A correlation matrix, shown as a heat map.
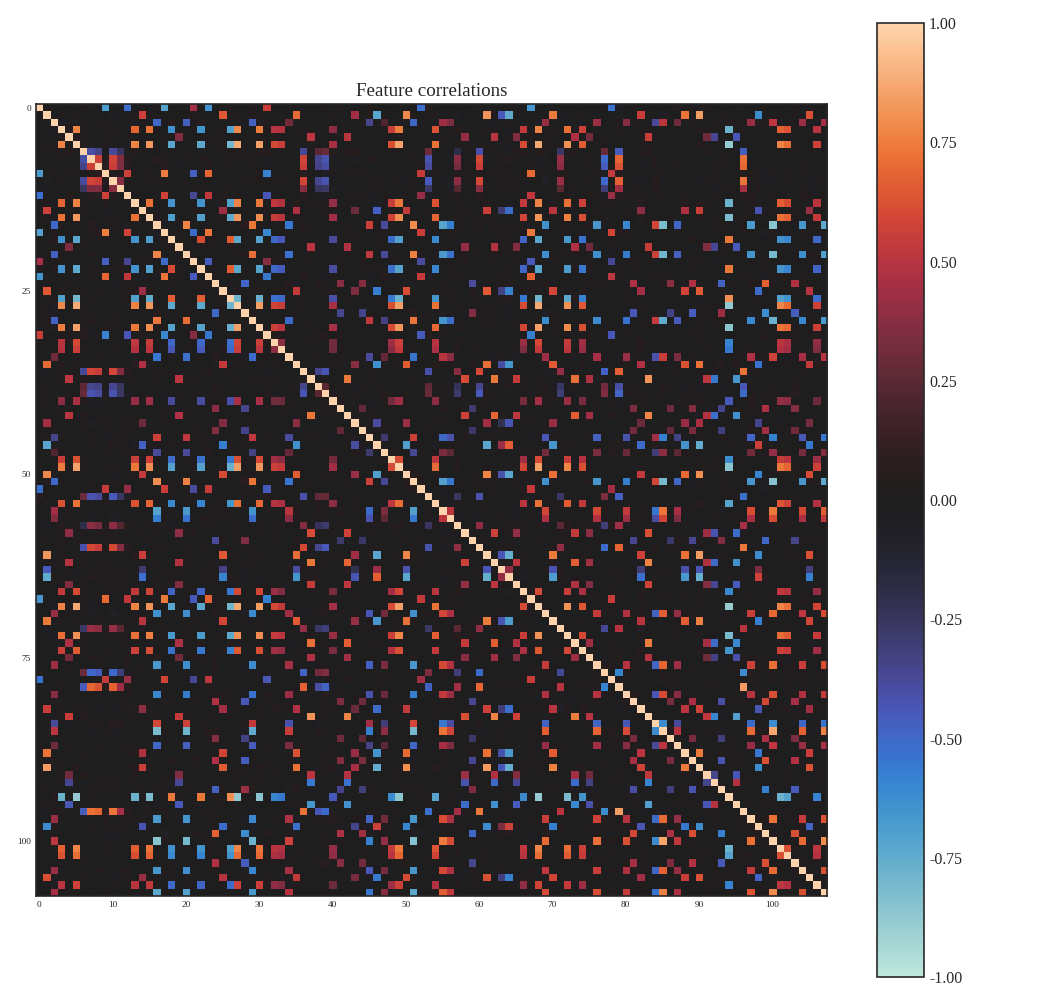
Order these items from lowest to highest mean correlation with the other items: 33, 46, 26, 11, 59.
26, 46, 59, 11, 33
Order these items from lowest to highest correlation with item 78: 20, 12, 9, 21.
21, 20, 12, 9
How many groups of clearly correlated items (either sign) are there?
7
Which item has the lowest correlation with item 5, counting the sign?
94
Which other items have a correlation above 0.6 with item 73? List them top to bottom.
37, 42, 62, 83
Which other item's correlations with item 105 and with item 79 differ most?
96
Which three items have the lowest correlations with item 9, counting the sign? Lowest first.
0, 31, 21
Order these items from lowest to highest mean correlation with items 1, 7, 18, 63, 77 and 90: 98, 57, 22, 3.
98, 3, 57, 22
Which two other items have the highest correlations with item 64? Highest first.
46, 98
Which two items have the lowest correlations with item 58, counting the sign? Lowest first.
95, 92
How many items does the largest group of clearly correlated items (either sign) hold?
23
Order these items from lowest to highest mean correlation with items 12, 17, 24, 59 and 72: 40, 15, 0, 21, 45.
0, 21, 45, 40, 15
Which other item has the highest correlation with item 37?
83
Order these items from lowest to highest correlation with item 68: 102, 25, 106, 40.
25, 40, 106, 102
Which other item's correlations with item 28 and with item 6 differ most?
99
